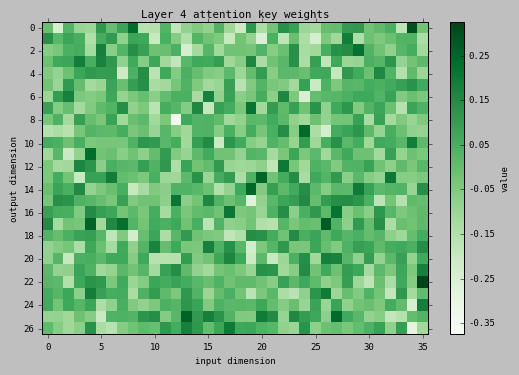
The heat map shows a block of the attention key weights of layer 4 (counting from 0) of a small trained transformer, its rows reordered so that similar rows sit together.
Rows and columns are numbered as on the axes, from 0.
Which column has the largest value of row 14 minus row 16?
19
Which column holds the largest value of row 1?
28
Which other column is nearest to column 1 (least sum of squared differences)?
18
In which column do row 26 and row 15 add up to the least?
34
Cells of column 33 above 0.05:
7
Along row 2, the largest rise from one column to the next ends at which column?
5
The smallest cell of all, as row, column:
8, 12
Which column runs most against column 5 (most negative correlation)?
13
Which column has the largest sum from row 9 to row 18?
4
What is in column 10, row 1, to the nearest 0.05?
-0.2
